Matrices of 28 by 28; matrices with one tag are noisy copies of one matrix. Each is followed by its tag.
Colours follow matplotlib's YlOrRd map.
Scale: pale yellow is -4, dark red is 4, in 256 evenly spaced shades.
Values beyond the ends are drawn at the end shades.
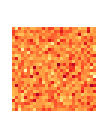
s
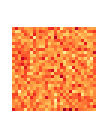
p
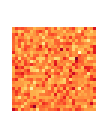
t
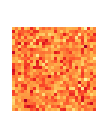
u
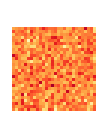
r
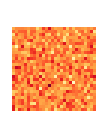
r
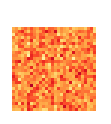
r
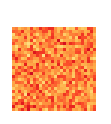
r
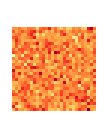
u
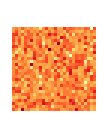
t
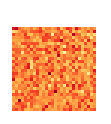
p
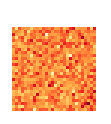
s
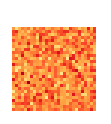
s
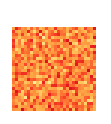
t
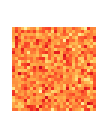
u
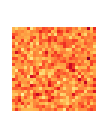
s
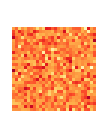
u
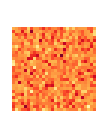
r
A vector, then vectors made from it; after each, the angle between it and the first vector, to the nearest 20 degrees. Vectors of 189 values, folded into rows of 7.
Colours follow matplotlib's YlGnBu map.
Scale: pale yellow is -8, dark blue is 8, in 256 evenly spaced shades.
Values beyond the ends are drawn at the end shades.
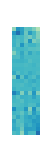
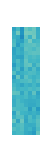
100 degrees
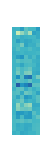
100 degrees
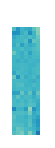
40 degrees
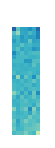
140 degrees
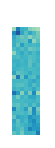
20 degrees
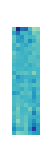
60 degrees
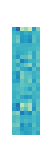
80 degrees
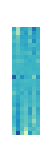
120 degrees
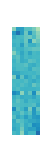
20 degrees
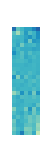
160 degrees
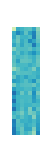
60 degrees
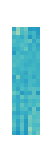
120 degrees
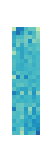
20 degrees
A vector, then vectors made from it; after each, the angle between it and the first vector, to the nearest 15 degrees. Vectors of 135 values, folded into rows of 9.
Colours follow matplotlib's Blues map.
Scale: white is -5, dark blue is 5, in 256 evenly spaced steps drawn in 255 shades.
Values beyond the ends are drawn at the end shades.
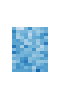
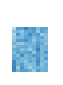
105 degrees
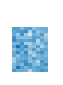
60 degrees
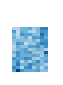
75 degrees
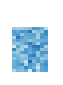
105 degrees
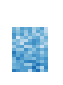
90 degrees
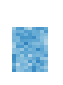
120 degrees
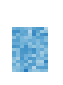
75 degrees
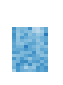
60 degrees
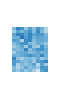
120 degrees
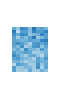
90 degrees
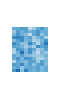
90 degrees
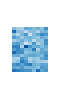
45 degrees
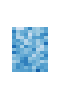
15 degrees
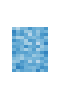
45 degrees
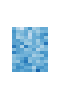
15 degrees
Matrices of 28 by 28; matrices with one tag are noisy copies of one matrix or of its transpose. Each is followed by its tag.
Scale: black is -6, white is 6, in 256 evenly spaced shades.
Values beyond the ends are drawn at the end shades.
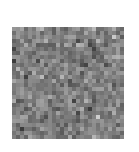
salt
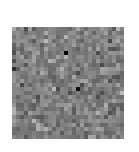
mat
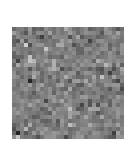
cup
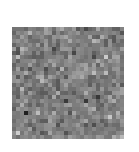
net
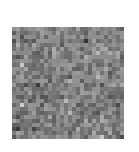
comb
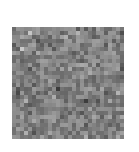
net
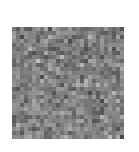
comb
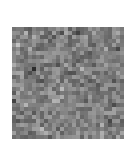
net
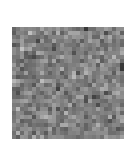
net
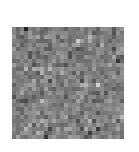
comb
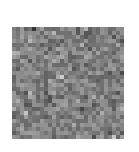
salt
